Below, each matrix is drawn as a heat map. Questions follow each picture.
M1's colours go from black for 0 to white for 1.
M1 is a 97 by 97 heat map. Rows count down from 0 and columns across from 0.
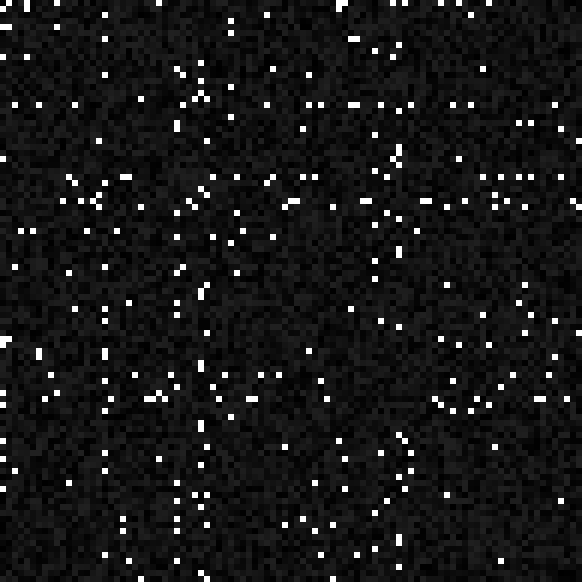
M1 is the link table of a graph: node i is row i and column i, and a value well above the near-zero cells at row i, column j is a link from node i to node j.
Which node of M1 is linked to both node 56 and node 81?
node 0
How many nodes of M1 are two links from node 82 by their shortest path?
6
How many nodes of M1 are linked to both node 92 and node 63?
2
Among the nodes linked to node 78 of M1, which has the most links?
node 17
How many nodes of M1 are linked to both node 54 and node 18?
1
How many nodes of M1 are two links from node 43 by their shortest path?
7
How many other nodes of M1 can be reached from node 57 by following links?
11
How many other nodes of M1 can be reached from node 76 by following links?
11
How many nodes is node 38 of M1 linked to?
6
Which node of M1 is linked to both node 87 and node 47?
node 34
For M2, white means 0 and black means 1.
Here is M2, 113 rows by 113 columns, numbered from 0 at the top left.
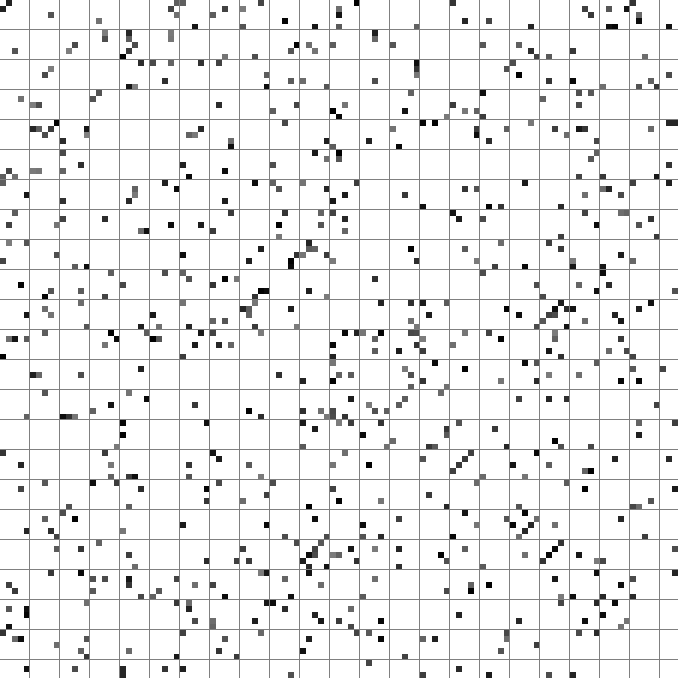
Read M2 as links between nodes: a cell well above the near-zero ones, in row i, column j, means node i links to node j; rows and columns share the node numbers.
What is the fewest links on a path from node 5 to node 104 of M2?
3
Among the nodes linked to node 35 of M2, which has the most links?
node 55
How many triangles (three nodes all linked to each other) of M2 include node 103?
5
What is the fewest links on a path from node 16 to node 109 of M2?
4
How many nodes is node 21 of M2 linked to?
12
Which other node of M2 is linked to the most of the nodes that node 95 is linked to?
node 48
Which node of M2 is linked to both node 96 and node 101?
node 47
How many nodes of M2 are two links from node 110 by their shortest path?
4
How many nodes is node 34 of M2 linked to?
4
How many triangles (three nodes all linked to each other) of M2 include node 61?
0
